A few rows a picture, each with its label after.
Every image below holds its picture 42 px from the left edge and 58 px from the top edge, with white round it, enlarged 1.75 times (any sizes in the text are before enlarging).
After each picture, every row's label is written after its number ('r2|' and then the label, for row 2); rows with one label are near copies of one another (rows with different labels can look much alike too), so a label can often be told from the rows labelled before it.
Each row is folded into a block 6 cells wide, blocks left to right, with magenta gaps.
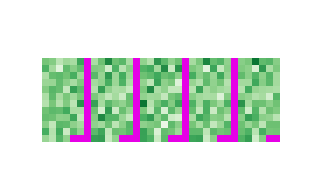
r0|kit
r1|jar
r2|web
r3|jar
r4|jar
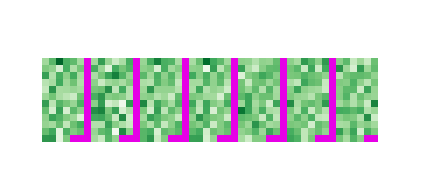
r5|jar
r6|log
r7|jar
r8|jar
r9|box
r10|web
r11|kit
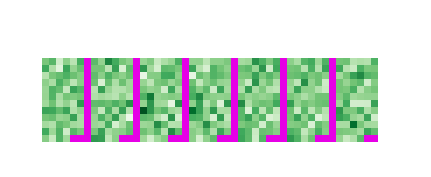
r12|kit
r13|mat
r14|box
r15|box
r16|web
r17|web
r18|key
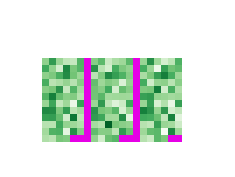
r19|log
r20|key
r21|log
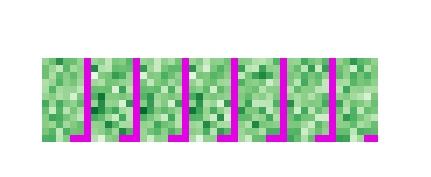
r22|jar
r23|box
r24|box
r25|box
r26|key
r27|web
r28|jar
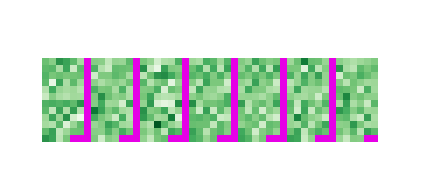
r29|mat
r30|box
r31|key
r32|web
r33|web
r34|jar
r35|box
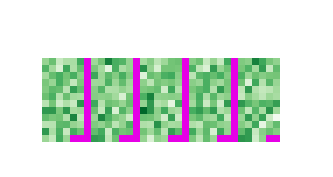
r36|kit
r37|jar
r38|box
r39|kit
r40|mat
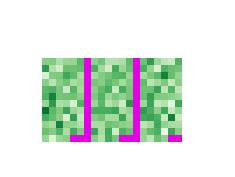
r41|box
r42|kit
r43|log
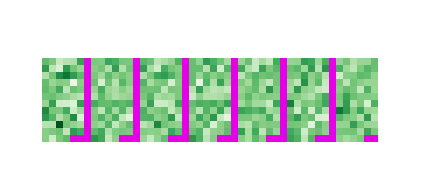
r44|key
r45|mat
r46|key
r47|mat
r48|kit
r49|web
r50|box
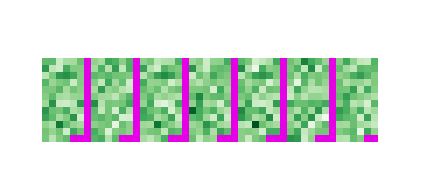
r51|key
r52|web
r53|key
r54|box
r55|key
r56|mat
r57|log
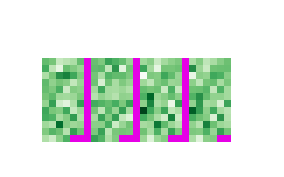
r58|key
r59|mat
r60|box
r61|box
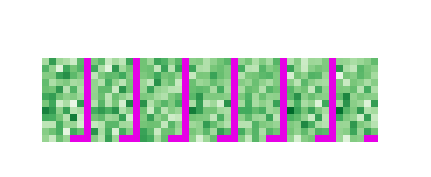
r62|log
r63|kit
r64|web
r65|box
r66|kit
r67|box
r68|box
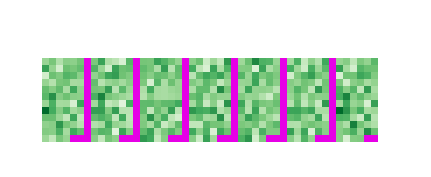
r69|box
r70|log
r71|mat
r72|kit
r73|jar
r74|kit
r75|box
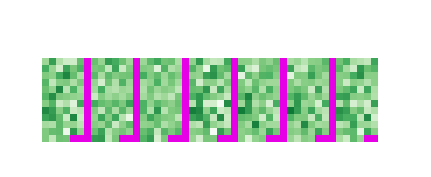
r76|log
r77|mat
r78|jar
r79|log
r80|box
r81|box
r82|log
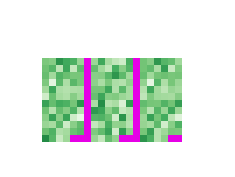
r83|mat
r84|log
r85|mat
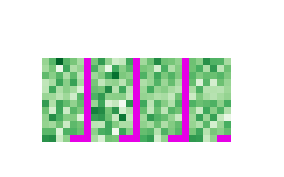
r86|jar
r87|log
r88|jar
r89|mat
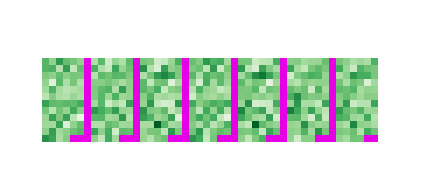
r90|mat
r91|kit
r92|key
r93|mat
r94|key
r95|box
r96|key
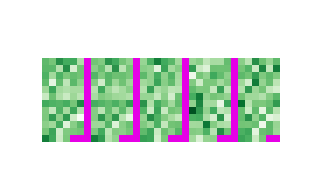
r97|mat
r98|mat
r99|jar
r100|box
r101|web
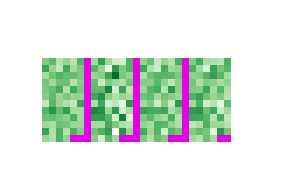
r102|kit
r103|log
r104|kit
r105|log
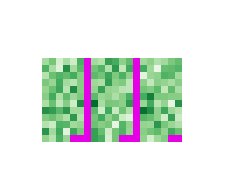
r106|kit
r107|web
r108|box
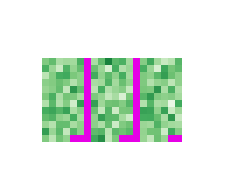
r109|kit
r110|jar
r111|log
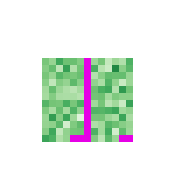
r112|mat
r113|kit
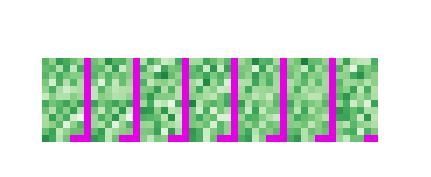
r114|mat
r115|mat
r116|log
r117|web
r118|jar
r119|jar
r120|log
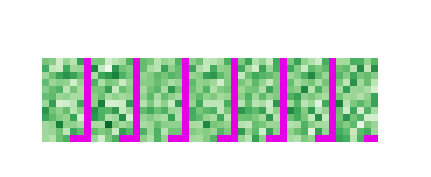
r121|key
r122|key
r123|kit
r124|key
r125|kit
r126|log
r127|web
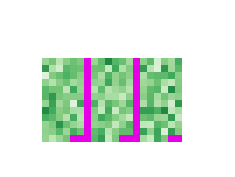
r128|box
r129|jar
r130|kit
